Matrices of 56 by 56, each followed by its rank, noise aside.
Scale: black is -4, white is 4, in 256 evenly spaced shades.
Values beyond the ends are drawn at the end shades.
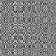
two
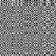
two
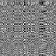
three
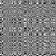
two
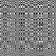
two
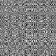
four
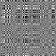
two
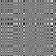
one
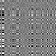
one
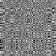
three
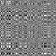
two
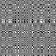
two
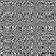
three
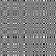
one
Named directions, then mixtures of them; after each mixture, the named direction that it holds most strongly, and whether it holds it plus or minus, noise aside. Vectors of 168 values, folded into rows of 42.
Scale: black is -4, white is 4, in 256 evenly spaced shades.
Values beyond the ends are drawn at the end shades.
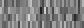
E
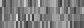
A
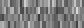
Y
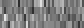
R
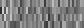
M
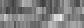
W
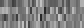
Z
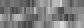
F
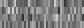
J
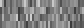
A, plus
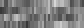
F, plus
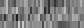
Z, plus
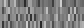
J, plus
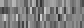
Z, minus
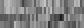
W, minus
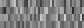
Z, minus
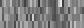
A, minus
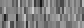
R, minus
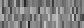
Y, minus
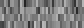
Y, minus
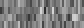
E, minus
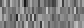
A, minus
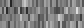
Y, plus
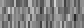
E, plus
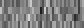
E, plus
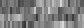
F, plus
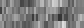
F, plus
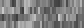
F, minus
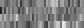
M, plus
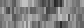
F, minus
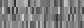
J, minus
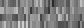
Z, plus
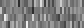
R, plus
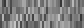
A, plus
